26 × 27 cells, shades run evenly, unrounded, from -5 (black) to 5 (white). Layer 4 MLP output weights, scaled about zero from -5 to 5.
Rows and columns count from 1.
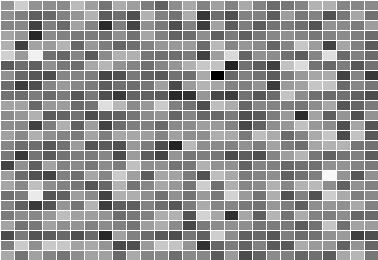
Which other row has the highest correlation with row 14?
6
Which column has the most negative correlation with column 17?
21
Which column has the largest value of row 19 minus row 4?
3
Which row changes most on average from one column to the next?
20
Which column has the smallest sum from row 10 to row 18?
18
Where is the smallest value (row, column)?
8, 16
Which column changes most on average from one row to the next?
24
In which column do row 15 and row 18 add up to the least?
4
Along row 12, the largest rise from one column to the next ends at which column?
23
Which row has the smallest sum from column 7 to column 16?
10
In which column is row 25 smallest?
15
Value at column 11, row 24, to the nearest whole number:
-1
